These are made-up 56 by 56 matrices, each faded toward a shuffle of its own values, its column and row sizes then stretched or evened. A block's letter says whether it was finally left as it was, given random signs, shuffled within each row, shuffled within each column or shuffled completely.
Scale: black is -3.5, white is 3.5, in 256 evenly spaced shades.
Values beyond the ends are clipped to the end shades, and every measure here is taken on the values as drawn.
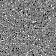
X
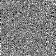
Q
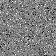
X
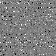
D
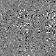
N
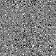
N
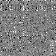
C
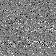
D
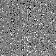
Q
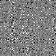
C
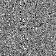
Q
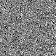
Q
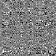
C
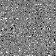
N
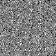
Q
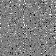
Q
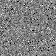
X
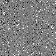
Q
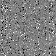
Q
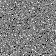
X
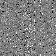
Q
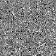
N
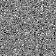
N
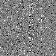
Q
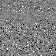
D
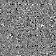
N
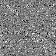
D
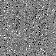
Q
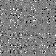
C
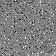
X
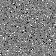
X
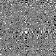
C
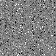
Q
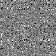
C
